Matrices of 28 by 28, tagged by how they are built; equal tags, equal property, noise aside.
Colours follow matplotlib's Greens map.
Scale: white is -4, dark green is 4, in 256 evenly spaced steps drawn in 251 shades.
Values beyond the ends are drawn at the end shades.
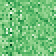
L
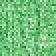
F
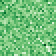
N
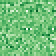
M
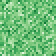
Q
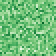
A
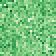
N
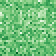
F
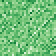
Q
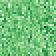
L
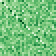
N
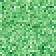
M
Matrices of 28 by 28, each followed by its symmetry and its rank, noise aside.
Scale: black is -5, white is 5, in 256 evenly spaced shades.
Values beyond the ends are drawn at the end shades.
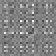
symmetric, rank two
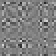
antisymmetric, rank two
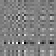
no symmetry, rank one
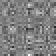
no symmetry, rank three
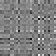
no symmetry, rank two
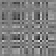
symmetric, rank one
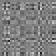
antisymmetric, rank two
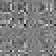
no symmetry, rank three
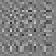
antisymmetric, rank two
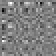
antisymmetric, rank two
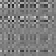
no symmetry, rank one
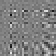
antisymmetric, rank two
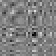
symmetric, rank two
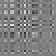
symmetric, rank one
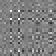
symmetric, rank two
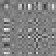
symmetric, rank two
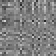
no symmetry, rank three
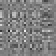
no symmetry, rank three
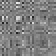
symmetric, rank two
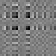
symmetric, rank one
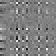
no symmetry, rank one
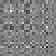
symmetric, rank two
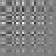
symmetric, rank one
